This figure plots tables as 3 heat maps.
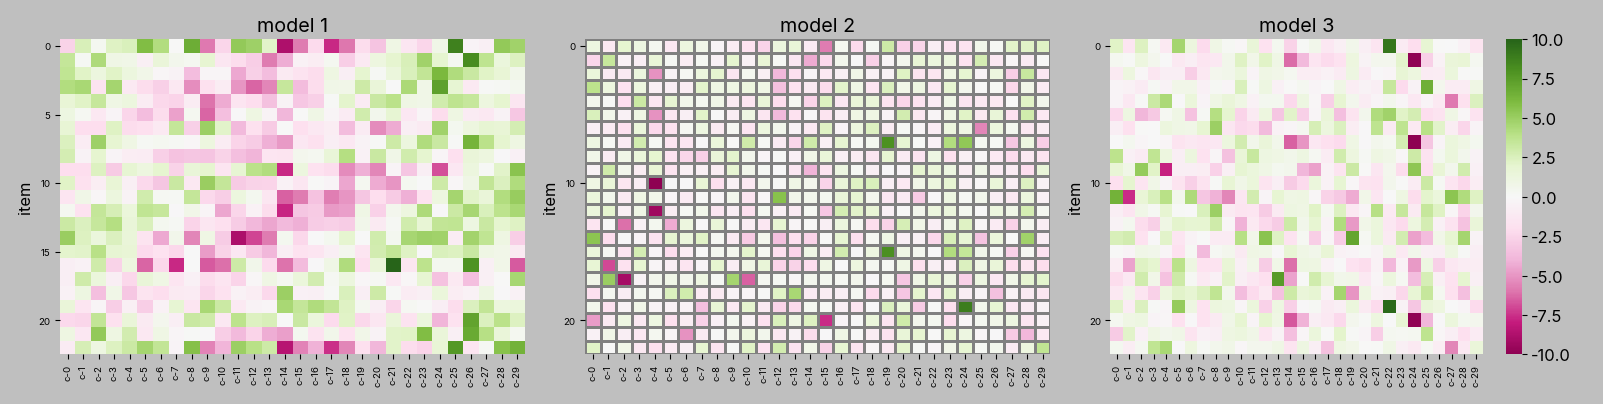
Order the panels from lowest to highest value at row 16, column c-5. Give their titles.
model 1, model 2, model 3
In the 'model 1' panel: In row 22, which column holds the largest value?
c-25
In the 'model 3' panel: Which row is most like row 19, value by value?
0
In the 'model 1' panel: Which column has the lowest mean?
c-14
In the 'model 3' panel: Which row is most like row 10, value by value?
21
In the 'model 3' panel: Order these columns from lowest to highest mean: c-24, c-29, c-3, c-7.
c-24, c-7, c-29, c-3
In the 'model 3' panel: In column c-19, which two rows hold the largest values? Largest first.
14, 9
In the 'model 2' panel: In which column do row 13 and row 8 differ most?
c-2
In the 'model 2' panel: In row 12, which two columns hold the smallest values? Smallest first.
c-4, c-15
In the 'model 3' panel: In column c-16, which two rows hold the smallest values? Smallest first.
9, 14
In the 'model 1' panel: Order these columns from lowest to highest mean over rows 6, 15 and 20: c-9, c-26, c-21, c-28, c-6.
c-6, c-21, c-9, c-28, c-26
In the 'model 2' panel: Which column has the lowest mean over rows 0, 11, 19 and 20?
c-15
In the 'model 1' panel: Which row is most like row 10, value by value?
6
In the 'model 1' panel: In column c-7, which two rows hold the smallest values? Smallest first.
16, 5
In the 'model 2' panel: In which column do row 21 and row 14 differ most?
c-28
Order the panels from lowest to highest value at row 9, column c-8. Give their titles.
model 3, model 2, model 1
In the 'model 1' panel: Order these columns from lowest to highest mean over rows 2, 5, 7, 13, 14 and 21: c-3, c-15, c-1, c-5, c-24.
c-15, c-5, c-1, c-3, c-24
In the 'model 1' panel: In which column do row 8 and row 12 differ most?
c-18
